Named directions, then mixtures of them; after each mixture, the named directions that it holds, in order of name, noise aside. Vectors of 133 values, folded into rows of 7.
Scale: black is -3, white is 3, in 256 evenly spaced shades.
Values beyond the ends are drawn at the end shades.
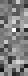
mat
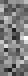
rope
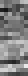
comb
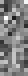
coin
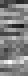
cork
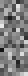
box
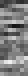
cork.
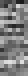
box, cork.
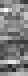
comb.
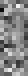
box, rope.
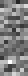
comb, cork, mat.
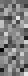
box, mat.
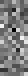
box, rope.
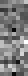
box, comb, rope.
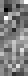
coin, comb, rope.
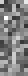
coin.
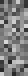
mat.
